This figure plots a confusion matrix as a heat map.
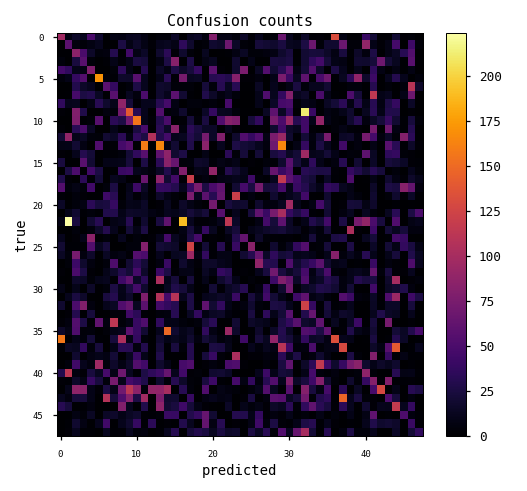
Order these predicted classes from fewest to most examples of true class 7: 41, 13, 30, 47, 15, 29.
47, 13, 29, 15, 30, 41
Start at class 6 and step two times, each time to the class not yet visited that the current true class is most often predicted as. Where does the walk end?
19
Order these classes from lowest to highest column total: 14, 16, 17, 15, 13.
16, 15, 17, 14, 13
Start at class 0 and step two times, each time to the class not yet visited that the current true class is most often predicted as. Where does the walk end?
8
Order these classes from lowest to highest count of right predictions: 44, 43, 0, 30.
43, 30, 0, 44
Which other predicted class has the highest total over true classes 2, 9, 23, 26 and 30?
32
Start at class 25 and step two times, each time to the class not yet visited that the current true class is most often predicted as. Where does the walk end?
29
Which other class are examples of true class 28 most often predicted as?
41
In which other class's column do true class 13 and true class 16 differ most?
11
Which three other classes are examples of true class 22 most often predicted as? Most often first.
1, 16, 40
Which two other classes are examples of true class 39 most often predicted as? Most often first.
34, 5
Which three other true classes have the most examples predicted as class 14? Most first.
35, 42, 15
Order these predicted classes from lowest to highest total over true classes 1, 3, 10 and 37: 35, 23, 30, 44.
35, 23, 30, 44
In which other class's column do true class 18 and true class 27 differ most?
45
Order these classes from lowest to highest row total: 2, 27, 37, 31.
2, 27, 37, 31
